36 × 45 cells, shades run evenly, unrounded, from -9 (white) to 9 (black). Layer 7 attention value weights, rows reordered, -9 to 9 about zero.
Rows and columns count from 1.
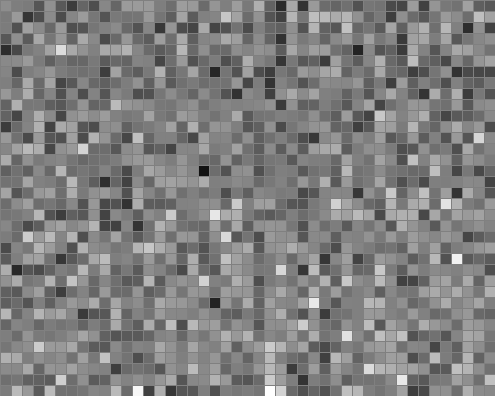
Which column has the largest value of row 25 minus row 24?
42
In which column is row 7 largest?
20
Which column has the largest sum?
28
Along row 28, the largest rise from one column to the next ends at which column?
30
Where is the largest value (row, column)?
16, 19
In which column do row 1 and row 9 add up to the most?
39
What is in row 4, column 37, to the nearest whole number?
5
